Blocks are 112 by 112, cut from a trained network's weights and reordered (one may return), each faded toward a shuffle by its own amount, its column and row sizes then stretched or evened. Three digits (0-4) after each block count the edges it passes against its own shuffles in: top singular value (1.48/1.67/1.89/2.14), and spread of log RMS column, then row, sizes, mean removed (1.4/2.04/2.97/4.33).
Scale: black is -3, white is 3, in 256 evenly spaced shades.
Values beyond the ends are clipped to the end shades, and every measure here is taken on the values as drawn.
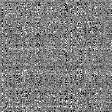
1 3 2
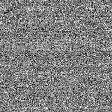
1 0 1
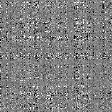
0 3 3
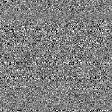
3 1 3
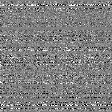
1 1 4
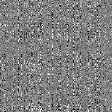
2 4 2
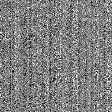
2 2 0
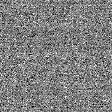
0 1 1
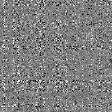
0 3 3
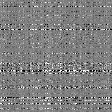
3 1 4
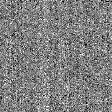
0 1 1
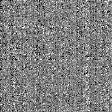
1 2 2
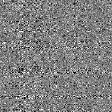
2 2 3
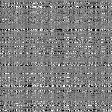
4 1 4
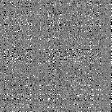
0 3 3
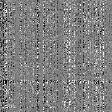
3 4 2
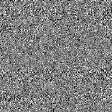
3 2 2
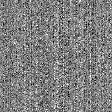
2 2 0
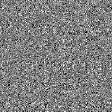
2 2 2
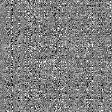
1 3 1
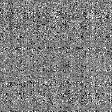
1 1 3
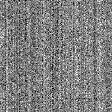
3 2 0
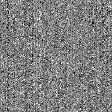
0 2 0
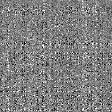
1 2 3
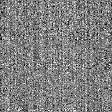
2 0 2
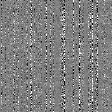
1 4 0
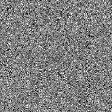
3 2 0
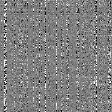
1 4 1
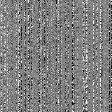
4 4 0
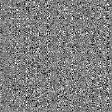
0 3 2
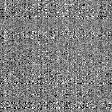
2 1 3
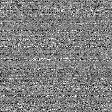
1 0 3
